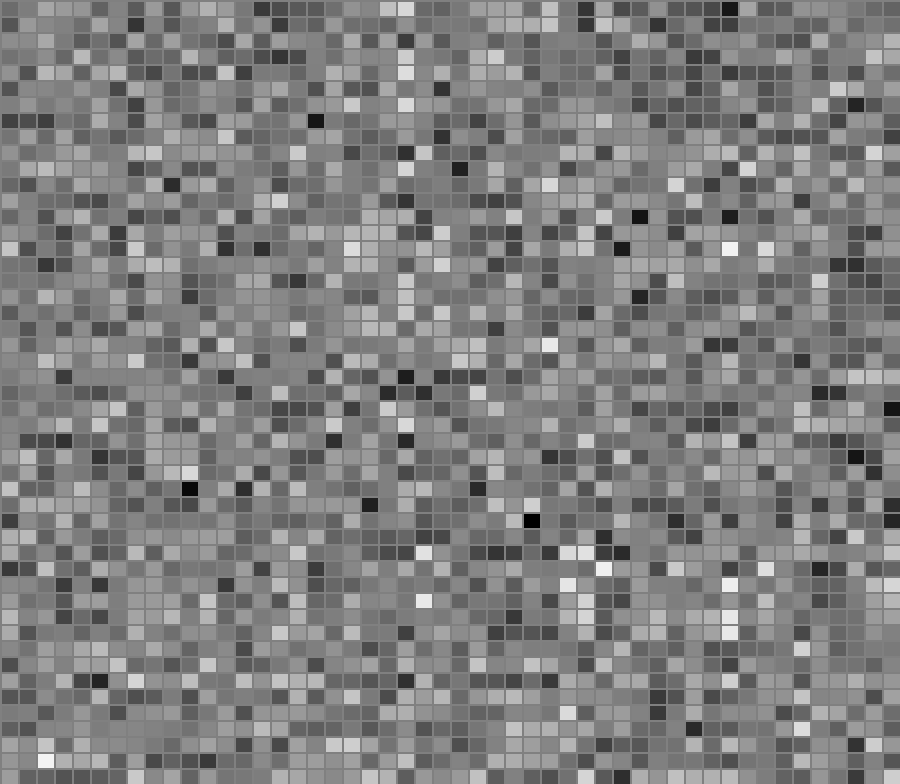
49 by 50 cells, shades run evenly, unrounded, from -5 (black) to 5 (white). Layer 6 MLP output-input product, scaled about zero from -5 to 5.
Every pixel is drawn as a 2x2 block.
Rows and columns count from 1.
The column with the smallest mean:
48
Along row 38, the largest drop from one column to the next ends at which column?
34
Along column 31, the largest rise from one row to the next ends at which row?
22
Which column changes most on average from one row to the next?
23
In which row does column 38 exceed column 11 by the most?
31
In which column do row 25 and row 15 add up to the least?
24
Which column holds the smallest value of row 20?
33
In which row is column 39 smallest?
46
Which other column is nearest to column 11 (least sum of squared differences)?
44
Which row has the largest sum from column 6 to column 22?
17
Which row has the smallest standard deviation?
41
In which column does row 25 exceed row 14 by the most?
36
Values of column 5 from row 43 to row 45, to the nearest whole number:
-2 -1 1
